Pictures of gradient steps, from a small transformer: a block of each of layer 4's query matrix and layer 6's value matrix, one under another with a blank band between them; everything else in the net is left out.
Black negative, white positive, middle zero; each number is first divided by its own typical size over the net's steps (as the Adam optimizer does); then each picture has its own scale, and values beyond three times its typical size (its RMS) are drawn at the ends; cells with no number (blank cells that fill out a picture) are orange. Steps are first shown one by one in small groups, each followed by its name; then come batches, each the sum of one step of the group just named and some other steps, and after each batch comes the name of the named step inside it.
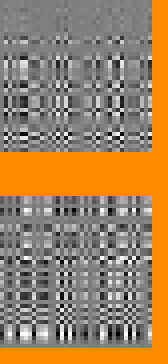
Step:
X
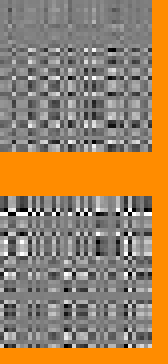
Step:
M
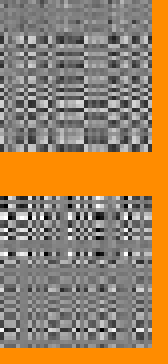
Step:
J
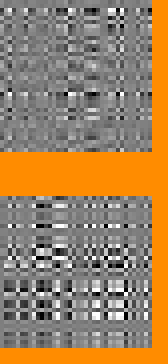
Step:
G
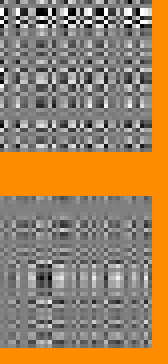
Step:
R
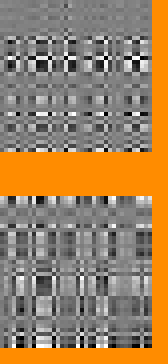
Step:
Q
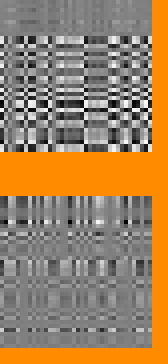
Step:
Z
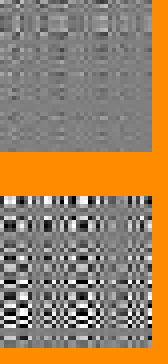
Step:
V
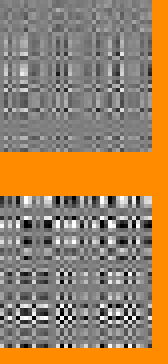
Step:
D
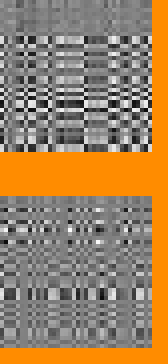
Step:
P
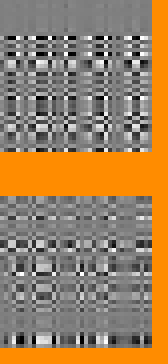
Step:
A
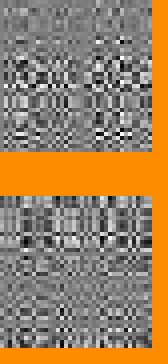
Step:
D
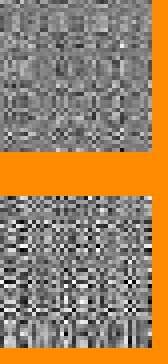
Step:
X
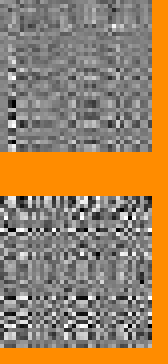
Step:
V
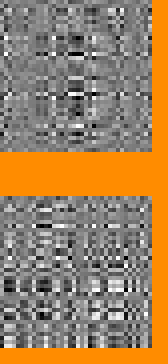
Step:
G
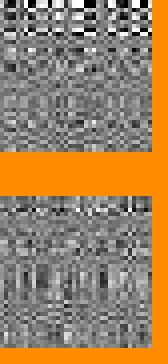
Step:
M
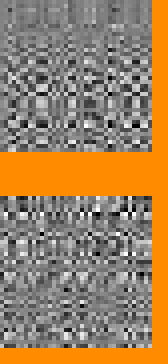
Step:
M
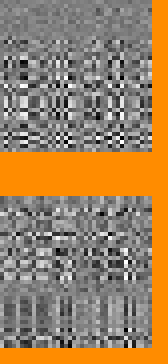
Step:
M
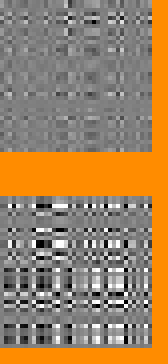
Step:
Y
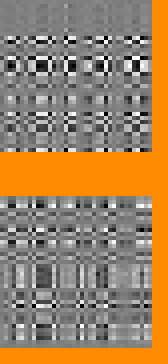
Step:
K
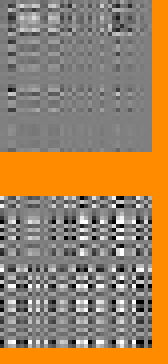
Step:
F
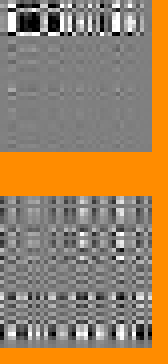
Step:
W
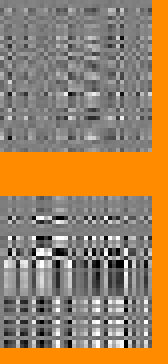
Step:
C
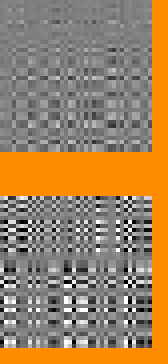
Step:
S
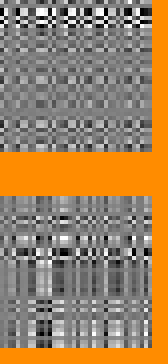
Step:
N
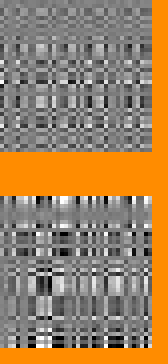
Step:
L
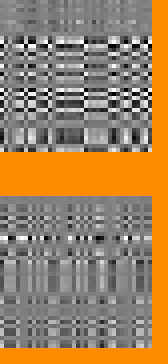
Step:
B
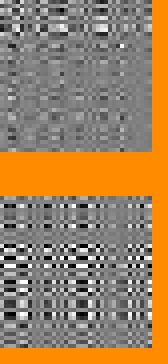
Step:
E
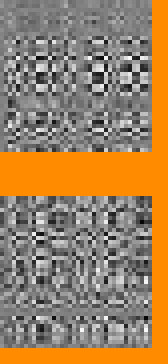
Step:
Y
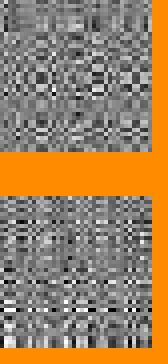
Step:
S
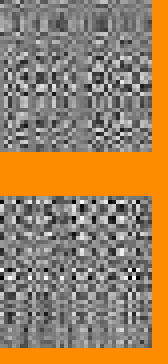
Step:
F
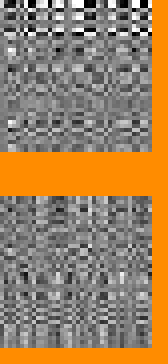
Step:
E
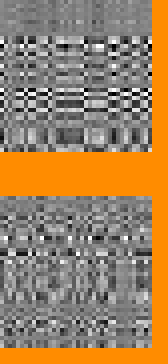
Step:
B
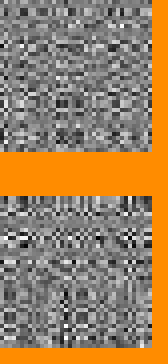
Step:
B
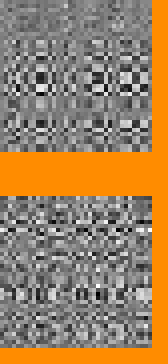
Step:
Y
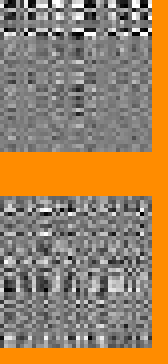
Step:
Y
